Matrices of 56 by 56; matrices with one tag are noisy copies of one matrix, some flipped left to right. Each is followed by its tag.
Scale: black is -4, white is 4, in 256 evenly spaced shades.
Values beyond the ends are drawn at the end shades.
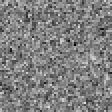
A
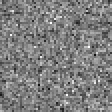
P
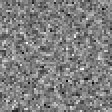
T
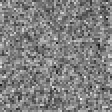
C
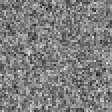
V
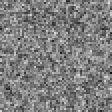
A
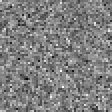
T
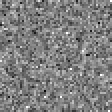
V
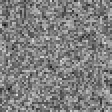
C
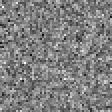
V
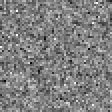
P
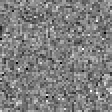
A
